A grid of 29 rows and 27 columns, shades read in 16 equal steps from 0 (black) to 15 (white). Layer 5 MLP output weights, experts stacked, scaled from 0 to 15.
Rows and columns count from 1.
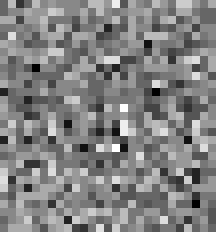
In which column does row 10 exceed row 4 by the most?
25
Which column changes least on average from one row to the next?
17
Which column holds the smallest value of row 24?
4
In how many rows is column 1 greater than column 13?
15
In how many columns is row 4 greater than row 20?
9
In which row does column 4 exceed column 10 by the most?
29
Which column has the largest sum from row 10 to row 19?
26
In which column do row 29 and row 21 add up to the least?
11
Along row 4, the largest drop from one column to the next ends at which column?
14
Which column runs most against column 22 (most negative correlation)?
8
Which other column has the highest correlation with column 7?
16
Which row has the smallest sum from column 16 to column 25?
12
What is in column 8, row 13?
5
